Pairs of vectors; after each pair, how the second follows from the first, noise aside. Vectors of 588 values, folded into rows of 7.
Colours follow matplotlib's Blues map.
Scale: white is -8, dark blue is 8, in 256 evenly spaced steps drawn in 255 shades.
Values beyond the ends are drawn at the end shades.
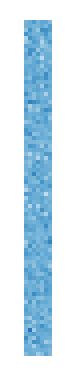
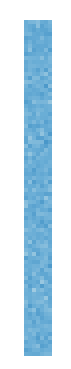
wrapped around, shrunk.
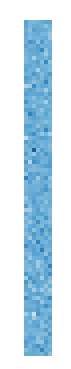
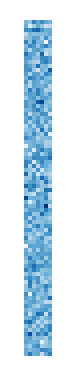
wrapped around, negated, scaled up.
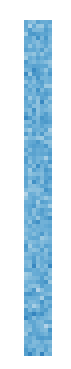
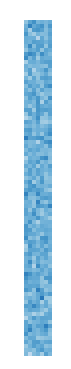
negated.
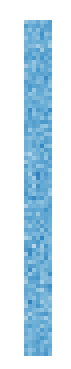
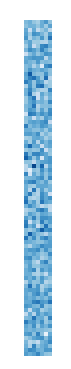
wrapped around, negated, scaled up.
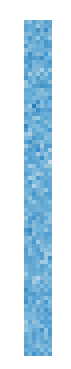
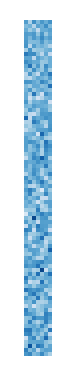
reversed, scaled up.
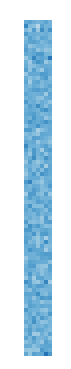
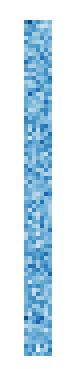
reversed, scaled up.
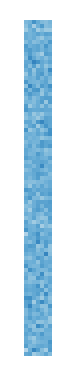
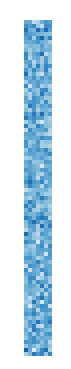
negated, scaled up.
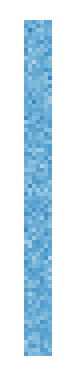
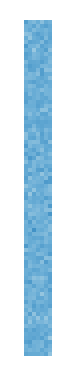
wrapped around, shrunk.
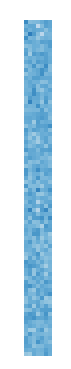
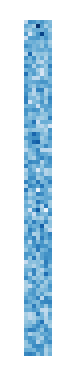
negated, scaled up.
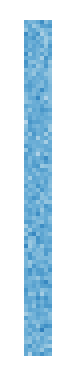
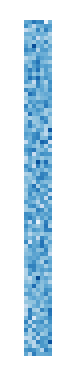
reversed, scaled up.
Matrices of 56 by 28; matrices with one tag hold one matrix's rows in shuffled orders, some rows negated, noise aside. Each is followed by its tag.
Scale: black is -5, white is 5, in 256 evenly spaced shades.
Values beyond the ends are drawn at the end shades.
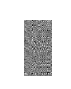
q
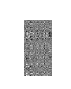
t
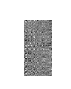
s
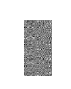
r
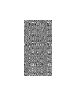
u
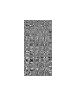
t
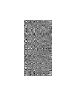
s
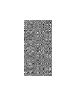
r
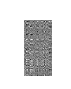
t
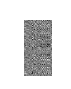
q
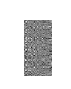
s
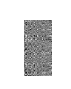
s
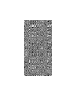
u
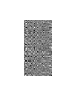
s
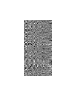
s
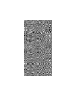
r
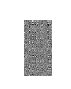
u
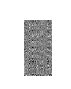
u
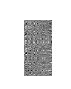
s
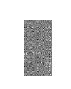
r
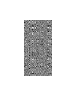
u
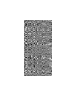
s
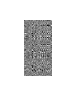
q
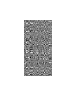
t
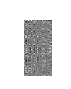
s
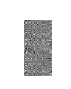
s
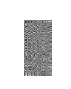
s
